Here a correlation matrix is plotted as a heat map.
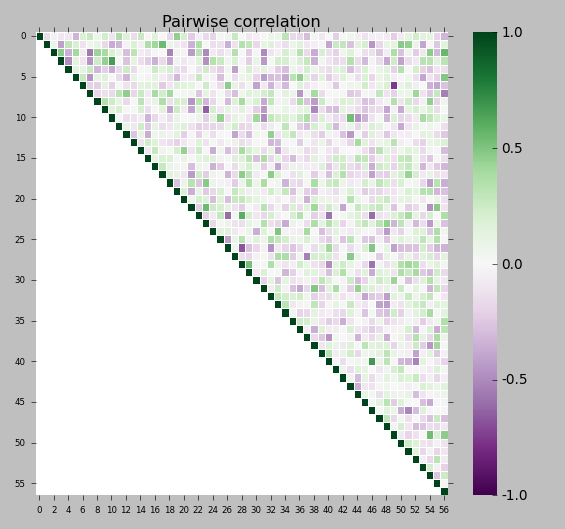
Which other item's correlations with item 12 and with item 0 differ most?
27
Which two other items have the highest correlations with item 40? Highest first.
46, 26
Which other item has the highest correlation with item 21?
23
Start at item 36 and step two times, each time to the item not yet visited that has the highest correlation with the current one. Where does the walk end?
56
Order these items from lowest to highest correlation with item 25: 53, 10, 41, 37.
41, 37, 53, 10
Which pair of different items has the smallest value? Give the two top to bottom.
6, 49
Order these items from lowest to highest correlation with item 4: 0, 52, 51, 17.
0, 51, 17, 52
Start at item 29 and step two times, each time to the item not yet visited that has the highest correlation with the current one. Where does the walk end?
22
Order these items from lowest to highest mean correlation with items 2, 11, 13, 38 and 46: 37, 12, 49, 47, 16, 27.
37, 12, 16, 47, 49, 27
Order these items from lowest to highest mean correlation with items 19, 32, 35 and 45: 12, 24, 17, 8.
24, 8, 17, 12
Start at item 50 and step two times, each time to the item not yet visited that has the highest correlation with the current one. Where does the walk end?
17
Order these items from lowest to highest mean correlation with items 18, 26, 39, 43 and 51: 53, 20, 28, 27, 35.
35, 28, 53, 20, 27
